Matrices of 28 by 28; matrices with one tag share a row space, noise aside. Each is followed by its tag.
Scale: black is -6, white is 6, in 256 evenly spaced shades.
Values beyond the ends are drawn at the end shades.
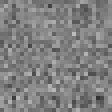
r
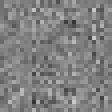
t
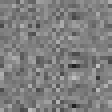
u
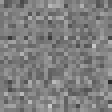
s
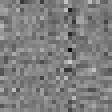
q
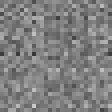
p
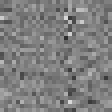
q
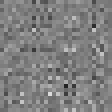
t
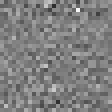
r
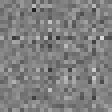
t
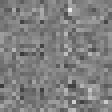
q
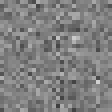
u
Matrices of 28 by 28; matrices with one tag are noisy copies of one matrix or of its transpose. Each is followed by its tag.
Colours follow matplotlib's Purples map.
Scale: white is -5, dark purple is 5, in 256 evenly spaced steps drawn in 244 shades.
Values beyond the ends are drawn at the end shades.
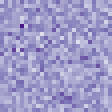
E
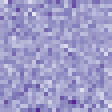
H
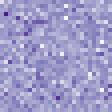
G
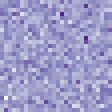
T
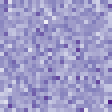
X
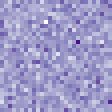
X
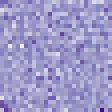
X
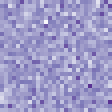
X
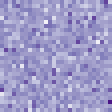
X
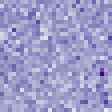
H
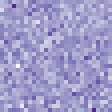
G
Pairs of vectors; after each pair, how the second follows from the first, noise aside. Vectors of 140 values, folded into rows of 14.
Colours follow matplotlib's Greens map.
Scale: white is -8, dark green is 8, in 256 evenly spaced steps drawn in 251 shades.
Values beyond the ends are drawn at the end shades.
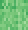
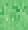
wrapped around, partly zeroed.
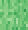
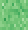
wrapped around, negated, partly zeroed.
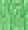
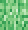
wrapped around, scaled up.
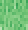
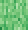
negated.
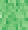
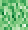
wrapped around, scaled up.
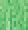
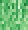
reversed, scaled up.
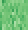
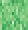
negated.
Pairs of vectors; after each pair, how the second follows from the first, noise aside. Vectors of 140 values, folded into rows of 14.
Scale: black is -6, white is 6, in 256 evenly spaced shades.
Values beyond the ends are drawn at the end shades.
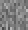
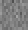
wrapped around, negated, shrunk.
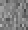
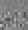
partly zeroed.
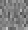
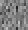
wrapped around, negated.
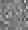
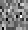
reversed, negated, scaled up.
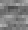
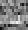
reversed, negated, scaled up.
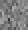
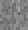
reversed, negated, shrunk.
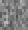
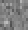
partly zeroed.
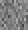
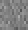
wrapped around, negated, shrunk.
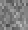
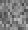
wrapped around, negated.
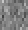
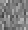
reversed.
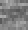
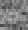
reversed, negated.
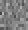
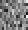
reversed, negated, scaled up.
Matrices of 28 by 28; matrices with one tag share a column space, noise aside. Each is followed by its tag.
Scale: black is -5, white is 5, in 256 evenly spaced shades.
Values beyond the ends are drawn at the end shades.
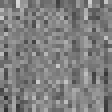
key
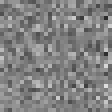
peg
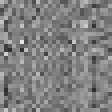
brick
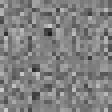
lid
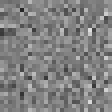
lid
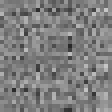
lid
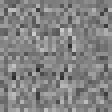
lid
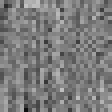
key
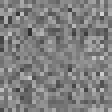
lid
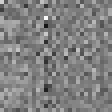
brick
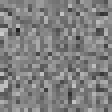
lid
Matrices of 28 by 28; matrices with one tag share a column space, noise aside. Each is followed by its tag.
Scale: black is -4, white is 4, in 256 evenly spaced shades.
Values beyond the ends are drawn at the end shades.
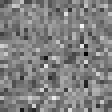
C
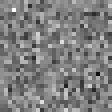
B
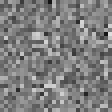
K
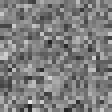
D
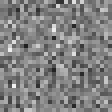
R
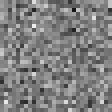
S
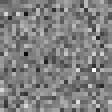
S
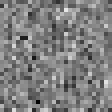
D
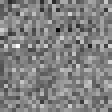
R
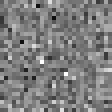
D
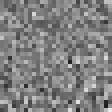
B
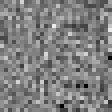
D
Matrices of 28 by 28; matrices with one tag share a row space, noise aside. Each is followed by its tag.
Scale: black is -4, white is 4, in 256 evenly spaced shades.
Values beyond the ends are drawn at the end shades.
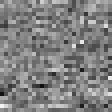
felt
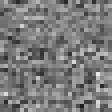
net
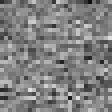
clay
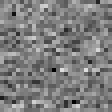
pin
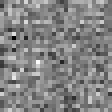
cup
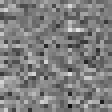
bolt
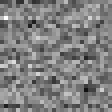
pin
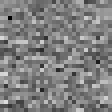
net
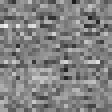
pin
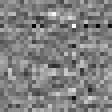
felt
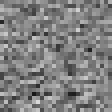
bolt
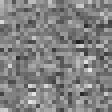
clay
